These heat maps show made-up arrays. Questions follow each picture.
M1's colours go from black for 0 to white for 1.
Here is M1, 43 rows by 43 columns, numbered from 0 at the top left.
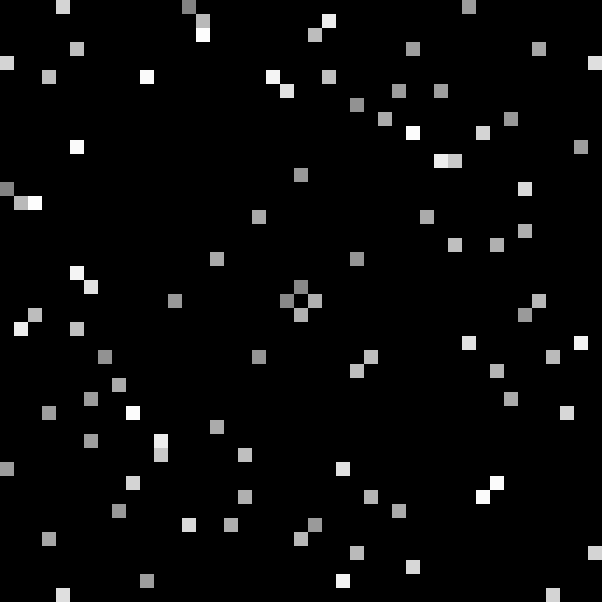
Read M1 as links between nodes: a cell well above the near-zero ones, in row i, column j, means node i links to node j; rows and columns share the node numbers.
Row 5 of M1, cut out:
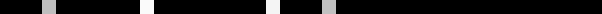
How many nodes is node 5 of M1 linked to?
4
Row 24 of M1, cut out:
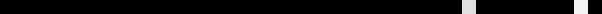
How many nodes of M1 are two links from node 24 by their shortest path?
2
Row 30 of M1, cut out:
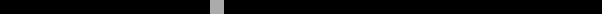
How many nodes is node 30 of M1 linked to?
1
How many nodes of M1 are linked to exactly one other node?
7
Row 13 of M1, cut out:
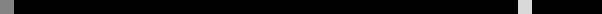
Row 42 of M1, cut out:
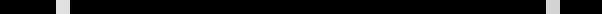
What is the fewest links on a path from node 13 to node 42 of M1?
3
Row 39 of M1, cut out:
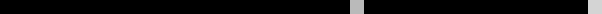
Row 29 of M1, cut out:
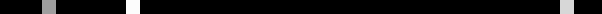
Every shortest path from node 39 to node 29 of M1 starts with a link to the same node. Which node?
node 25
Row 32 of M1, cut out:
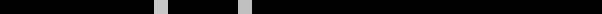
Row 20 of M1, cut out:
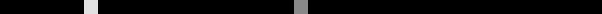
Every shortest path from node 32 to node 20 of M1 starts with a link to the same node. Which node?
node 11
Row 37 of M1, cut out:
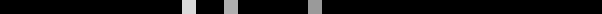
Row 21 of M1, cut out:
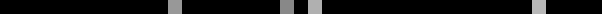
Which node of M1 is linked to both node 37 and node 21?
node 22
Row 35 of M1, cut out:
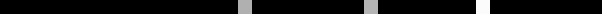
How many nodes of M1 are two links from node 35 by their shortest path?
3
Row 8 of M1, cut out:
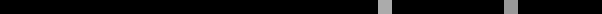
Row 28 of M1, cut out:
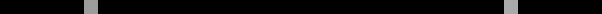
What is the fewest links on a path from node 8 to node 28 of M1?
2
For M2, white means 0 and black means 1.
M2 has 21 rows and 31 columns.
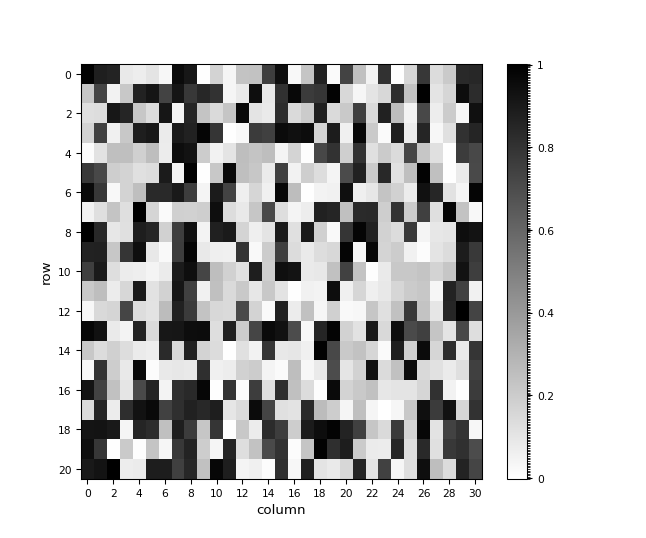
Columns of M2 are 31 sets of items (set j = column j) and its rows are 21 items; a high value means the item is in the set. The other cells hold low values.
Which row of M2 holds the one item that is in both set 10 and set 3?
17
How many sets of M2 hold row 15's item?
7
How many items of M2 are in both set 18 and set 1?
5
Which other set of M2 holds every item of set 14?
26
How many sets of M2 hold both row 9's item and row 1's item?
7
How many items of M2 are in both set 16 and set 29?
4
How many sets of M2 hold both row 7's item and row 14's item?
6
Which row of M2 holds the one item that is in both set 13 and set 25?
13
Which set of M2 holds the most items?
8
